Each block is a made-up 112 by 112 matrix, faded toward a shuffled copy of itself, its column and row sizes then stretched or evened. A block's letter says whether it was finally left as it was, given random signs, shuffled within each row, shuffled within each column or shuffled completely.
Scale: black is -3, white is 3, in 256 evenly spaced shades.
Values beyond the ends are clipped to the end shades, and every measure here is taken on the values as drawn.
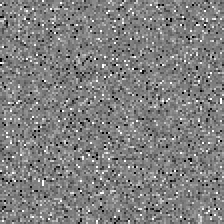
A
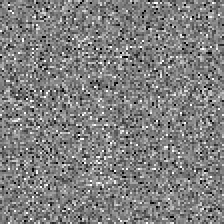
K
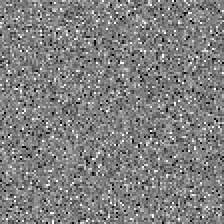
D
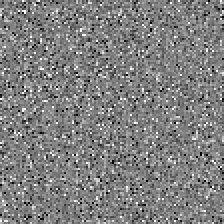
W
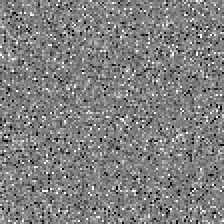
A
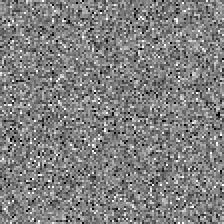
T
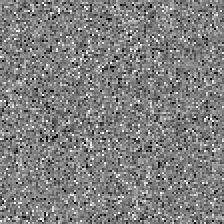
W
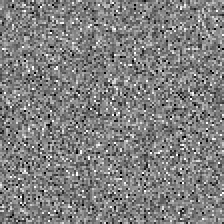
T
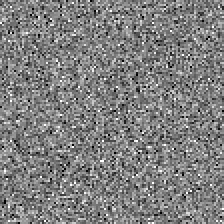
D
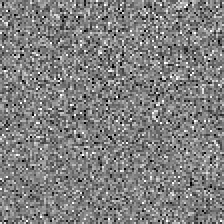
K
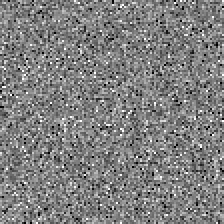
D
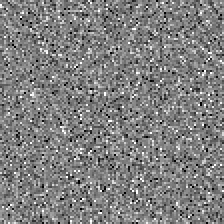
T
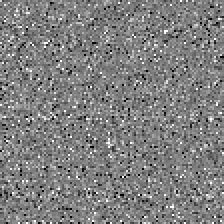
K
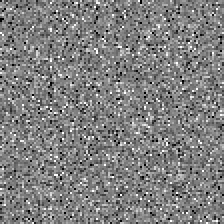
T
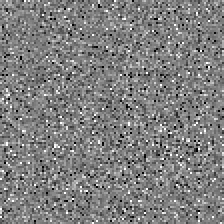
W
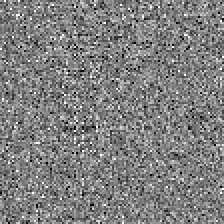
K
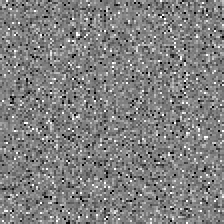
T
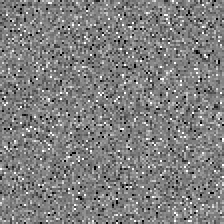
D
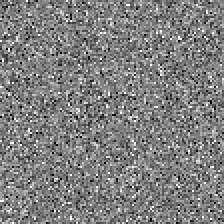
W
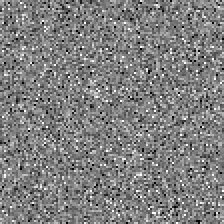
D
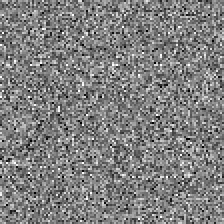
W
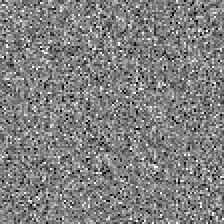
T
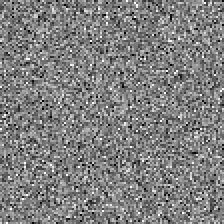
D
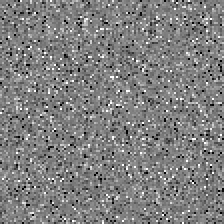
K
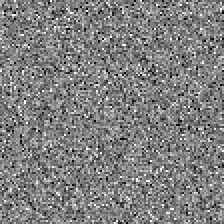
A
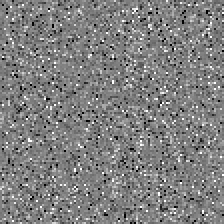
T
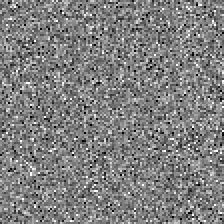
T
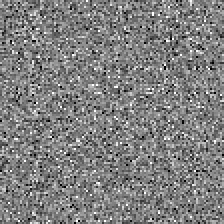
K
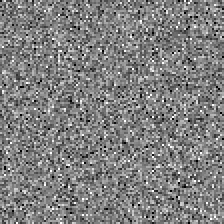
T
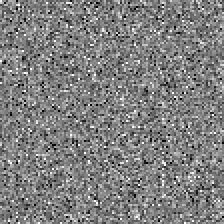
K
